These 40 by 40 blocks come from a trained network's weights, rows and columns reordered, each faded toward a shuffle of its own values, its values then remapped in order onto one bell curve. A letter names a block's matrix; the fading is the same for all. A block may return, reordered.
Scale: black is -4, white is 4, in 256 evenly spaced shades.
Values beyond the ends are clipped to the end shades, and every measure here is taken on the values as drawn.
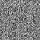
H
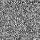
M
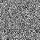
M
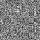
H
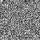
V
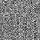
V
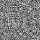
V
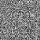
V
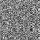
H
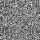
V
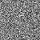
M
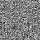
V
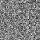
V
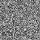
M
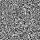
M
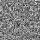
H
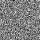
M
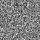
M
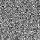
M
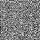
H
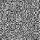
V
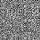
H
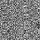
V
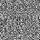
V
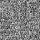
H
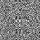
V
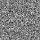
M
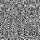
H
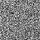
H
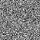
M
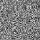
V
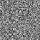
H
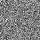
M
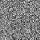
H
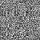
H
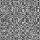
V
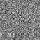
H
